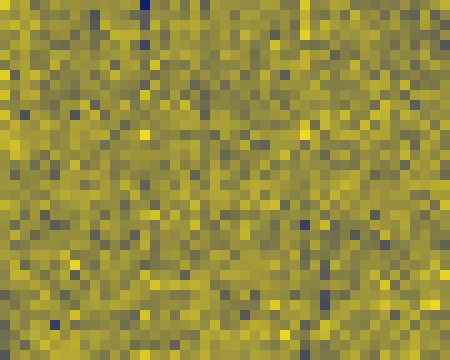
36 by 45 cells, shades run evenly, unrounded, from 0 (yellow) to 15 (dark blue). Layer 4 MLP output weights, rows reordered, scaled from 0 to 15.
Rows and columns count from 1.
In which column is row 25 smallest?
15
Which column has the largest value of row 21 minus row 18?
29
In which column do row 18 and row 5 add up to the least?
28
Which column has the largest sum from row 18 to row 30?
31
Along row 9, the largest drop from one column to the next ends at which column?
16
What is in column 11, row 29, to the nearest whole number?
7
